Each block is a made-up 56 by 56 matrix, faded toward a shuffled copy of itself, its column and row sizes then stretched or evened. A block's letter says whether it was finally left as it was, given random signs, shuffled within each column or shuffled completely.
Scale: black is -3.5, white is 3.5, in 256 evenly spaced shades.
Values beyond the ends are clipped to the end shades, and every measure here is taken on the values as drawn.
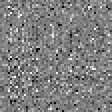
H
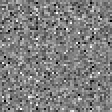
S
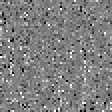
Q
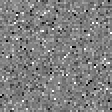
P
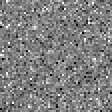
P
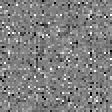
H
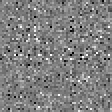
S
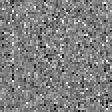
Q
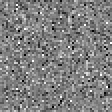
Q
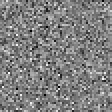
Q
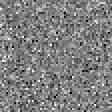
P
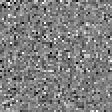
S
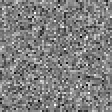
Q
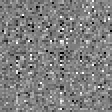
H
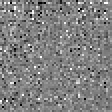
S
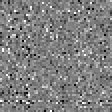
H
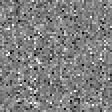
Q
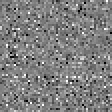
S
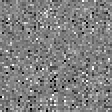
H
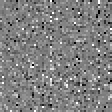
Q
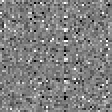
H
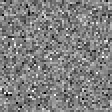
P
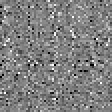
H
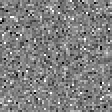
P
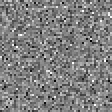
P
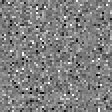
Q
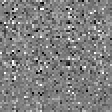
H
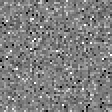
P
